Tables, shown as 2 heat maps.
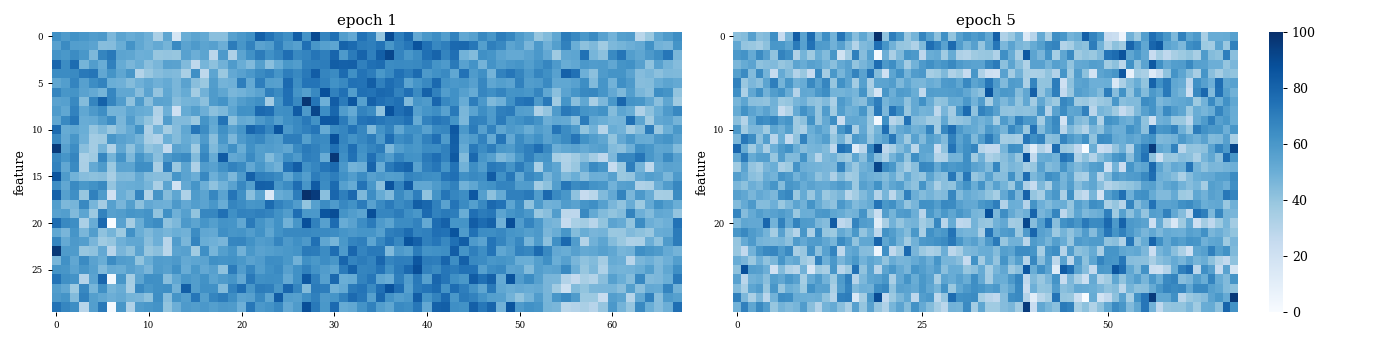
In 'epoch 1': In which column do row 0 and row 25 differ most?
13
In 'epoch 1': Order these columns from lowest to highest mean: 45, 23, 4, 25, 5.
4, 5, 23, 25, 45
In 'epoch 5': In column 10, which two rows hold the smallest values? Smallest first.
25, 4
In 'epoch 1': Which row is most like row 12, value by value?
23
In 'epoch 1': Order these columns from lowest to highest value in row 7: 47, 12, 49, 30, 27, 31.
47, 12, 49, 31, 30, 27
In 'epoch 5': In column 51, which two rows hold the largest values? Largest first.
25, 2
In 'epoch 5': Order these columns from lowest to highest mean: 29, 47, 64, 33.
47, 33, 64, 29
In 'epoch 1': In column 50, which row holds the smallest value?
28
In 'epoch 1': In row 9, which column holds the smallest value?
11
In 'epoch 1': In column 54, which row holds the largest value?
10
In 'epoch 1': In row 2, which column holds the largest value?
36
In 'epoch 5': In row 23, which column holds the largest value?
23
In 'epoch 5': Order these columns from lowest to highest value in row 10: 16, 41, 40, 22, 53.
16, 41, 22, 53, 40
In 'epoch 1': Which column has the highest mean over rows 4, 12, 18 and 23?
0
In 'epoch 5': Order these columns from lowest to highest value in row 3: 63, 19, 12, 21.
12, 63, 21, 19
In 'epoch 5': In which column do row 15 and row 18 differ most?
39
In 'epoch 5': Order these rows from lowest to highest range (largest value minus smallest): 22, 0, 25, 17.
22, 17, 25, 0
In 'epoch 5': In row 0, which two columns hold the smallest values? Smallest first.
52, 39
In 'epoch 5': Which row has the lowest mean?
4
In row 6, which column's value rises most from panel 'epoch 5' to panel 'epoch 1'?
25
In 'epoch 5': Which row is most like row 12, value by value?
28
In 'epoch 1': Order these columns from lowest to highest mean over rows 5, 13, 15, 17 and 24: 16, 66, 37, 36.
66, 16, 36, 37
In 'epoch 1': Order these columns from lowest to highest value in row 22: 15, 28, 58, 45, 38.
58, 45, 15, 28, 38
